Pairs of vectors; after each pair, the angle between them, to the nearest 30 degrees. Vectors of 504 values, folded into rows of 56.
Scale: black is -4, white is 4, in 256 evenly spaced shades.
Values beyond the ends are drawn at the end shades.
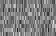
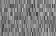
120 degrees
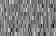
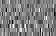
90 degrees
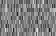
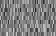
120 degrees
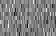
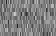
120 degrees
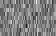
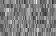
30 degrees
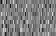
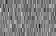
90 degrees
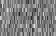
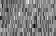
150 degrees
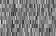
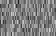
150 degrees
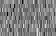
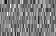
120 degrees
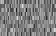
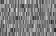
150 degrees
